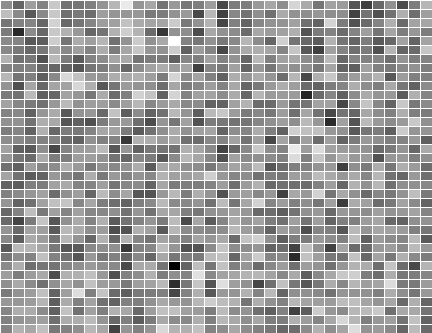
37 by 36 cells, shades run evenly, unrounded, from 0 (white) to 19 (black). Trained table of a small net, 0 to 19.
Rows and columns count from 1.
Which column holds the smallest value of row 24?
3
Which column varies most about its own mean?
15
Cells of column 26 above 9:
17
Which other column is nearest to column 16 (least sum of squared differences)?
1
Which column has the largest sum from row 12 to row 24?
13
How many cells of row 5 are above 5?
32
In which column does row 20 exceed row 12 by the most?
34
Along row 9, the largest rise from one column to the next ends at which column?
26
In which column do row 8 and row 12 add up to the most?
29
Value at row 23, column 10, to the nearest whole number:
11
